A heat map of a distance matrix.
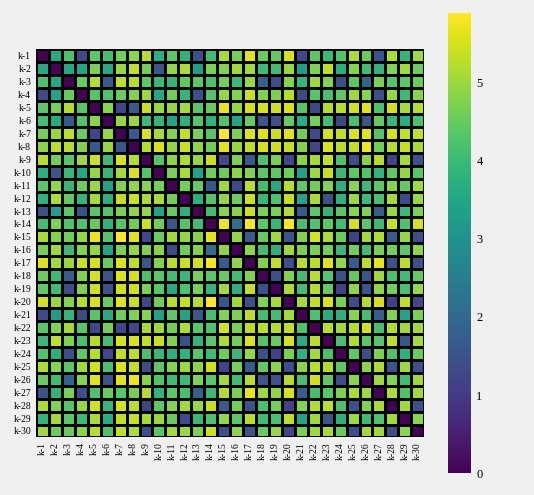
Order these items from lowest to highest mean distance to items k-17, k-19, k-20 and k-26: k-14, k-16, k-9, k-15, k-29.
k-9, k-15, k-16, k-29, k-14
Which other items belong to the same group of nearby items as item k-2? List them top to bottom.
k-10
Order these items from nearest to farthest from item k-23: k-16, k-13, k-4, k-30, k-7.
k-13, k-4, k-16, k-30, k-7
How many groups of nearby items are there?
7
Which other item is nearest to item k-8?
k-22
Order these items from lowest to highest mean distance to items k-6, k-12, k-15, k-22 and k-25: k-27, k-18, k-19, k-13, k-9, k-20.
k-9, k-20, k-18, k-19, k-13, k-27
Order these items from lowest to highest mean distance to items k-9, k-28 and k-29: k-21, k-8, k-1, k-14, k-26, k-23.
k-23, k-21, k-26, k-1, k-14, k-8
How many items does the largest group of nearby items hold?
7
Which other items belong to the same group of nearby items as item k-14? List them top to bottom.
k-11, k-16
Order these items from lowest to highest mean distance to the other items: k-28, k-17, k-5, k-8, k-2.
k-28, k-2, k-17, k-5, k-8
